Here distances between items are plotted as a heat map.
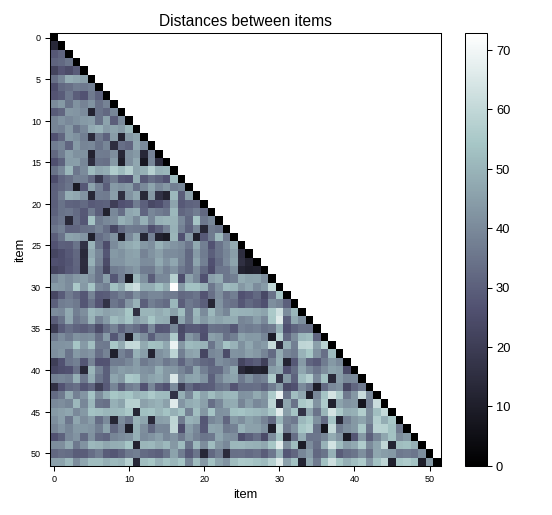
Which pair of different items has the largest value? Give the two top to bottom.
16, 30
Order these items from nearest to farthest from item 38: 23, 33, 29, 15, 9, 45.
23, 29, 9, 15, 33, 45
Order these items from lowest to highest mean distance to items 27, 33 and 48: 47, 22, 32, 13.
32, 22, 13, 47
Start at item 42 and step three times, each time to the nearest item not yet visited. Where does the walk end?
1
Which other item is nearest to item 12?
15
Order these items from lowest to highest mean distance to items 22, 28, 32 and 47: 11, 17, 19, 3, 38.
17, 3, 38, 19, 11
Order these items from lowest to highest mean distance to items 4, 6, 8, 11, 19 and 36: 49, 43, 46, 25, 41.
46, 25, 49, 41, 43
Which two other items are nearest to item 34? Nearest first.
43, 16
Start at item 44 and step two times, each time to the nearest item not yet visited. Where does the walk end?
37
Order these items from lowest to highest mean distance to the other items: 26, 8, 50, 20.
20, 50, 26, 8
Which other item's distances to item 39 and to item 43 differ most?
48
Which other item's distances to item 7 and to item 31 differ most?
21
